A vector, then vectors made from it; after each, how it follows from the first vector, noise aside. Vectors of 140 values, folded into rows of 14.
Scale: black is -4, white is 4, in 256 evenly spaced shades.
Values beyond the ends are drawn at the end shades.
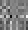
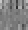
reversed, negated, partly zeroed.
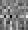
copied.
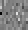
reversed, negated, partly zeroed.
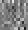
wrapped around.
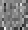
wrapped around, negated.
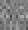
shrunk.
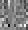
wrapped around.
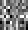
scaled up.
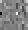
reversed, negated, partly zeroed.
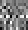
scaled up.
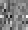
sign-scrambled.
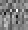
wrapped around, negated.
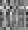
wrapped around.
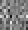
copied.
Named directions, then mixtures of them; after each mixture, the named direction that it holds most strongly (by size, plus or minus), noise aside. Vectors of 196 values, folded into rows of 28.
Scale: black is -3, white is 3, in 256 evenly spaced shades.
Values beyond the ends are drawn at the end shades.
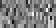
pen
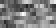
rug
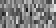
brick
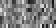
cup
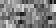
rug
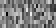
brick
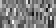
pen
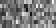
brick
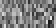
brick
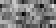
rug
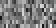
cup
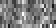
cup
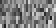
brick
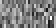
pen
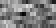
rug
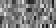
cup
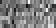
pen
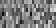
brick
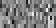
pen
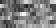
rug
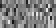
pen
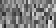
brick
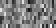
cup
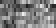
rug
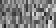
brick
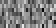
brick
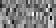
pen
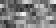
rug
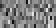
pen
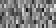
brick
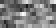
rug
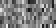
cup
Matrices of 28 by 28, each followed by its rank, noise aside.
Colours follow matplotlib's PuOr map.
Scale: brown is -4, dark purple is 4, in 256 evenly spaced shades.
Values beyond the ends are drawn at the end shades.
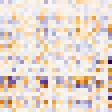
three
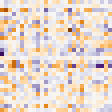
four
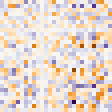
four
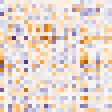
four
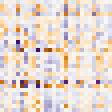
three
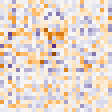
six
